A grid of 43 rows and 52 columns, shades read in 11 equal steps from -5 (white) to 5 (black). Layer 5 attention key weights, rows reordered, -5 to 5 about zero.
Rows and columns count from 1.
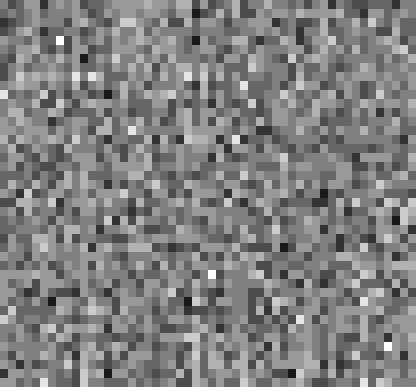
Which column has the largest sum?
14
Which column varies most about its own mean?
25
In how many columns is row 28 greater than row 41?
22
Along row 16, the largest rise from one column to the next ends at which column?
31
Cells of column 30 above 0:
13
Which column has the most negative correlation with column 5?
39
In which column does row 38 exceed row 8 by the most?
32
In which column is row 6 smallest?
51
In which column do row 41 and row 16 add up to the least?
30
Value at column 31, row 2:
2
